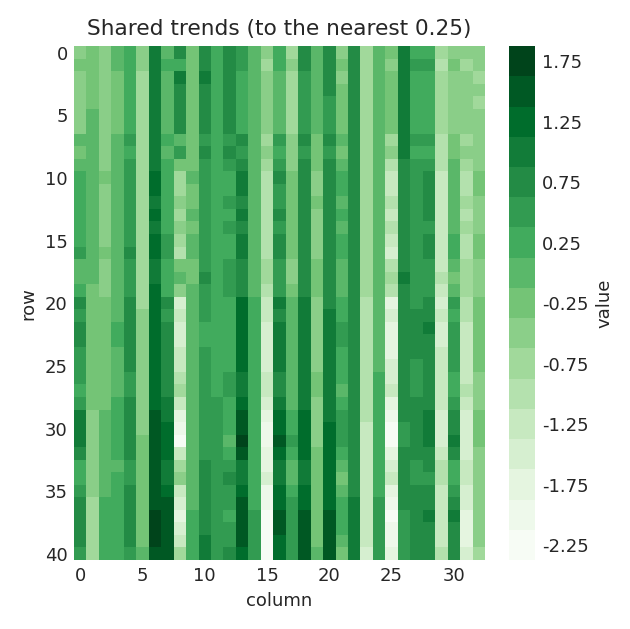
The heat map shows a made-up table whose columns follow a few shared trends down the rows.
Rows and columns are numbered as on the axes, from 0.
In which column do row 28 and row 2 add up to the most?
6
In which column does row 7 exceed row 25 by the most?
8
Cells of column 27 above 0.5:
15
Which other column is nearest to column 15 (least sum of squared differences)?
25
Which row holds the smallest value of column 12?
31
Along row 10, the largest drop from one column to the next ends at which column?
29
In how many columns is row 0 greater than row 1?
5
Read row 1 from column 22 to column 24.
0.75 -0.75 0
